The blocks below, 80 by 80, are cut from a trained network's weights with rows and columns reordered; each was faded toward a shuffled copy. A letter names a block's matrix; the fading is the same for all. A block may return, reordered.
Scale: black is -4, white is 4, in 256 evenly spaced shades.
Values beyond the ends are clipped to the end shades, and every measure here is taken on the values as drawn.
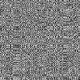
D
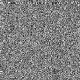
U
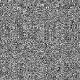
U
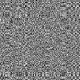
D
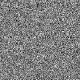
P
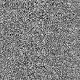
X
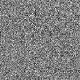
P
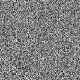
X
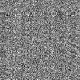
U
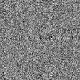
U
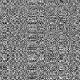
D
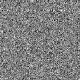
X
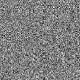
X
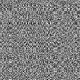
D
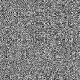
U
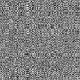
D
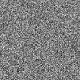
X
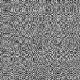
D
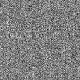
U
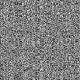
U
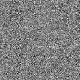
P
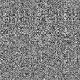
U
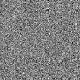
U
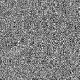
P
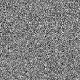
X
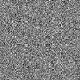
P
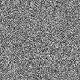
X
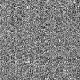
U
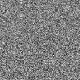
X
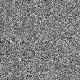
U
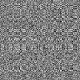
D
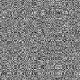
D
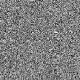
X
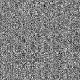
U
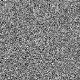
U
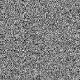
X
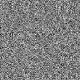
U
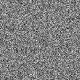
X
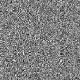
P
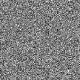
P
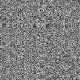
U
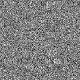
P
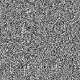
P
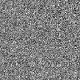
P
